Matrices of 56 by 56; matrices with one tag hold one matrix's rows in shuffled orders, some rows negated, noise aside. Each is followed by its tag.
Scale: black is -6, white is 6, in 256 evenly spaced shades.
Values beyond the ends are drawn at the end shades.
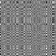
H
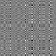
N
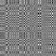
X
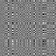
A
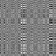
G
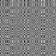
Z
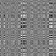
G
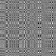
X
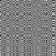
H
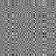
A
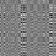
G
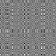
Z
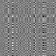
A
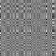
H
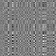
A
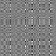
N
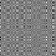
H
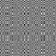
Z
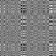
G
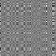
H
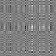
N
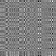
X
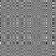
H
